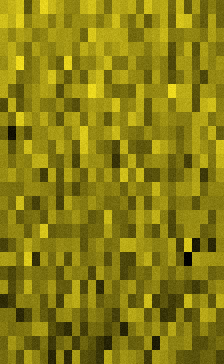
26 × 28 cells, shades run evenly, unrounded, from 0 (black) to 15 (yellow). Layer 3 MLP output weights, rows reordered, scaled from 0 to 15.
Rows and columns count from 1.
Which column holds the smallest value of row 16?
22
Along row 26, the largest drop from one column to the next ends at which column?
9
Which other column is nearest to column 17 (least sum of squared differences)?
5
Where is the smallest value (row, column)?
19, 24
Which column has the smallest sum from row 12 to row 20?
8
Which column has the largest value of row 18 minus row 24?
16
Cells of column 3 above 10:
6
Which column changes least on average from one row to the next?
21
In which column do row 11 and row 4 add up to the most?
11
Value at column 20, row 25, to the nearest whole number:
2
